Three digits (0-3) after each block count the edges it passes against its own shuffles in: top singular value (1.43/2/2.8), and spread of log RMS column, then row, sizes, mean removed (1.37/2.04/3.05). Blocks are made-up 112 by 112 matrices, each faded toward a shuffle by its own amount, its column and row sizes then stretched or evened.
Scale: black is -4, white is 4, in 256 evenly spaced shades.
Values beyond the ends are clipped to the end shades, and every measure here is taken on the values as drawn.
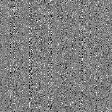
1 3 0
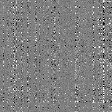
2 3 2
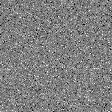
1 0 0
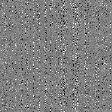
0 3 1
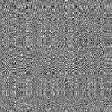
3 2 2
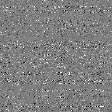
0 1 3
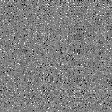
2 1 1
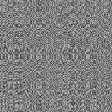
3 2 1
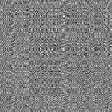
3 1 2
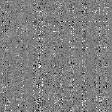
1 3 2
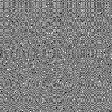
3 1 0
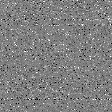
1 0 2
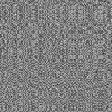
3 0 0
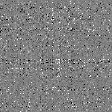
1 2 2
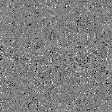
1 2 2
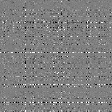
3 2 3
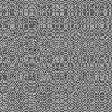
3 0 2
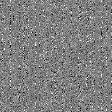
1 3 0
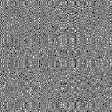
3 2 0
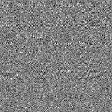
2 1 2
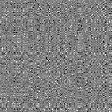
3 2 1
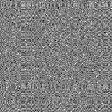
3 0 1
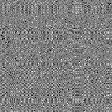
3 1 2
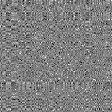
3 0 2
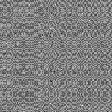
3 0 0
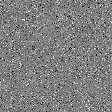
1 0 1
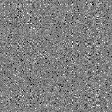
2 2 1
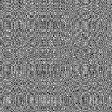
3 2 0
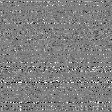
2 0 3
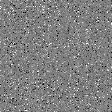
0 2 1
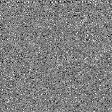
1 0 2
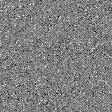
0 0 1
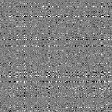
3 2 3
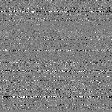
2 0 3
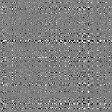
3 3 3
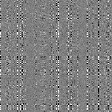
3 3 2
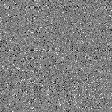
2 0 1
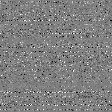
1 0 3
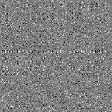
2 1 2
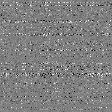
0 1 3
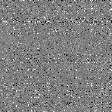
1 1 3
